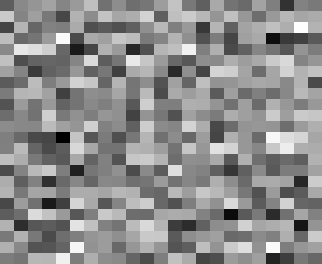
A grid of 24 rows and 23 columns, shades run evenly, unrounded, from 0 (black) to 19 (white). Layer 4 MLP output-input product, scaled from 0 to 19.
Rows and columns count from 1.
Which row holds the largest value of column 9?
4
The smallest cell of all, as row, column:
13, 5
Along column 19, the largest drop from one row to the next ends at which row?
18
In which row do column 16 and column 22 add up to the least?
21
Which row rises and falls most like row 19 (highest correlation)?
14
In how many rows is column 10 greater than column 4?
13
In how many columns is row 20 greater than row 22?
8
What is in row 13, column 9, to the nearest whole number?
6
